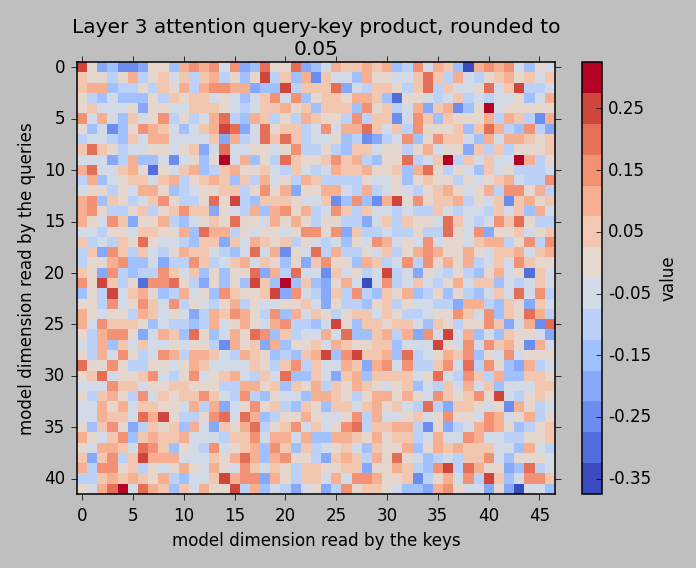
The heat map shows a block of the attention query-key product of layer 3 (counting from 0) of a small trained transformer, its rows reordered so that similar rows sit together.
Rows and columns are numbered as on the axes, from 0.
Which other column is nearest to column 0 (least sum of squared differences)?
30
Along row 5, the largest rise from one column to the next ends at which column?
46
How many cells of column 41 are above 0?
20
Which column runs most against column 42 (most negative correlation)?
31
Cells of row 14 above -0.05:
23
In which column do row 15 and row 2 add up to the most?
43
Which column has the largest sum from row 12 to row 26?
3
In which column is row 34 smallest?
18
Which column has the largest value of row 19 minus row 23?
24
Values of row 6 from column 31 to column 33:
0.05 -0.1 0.15
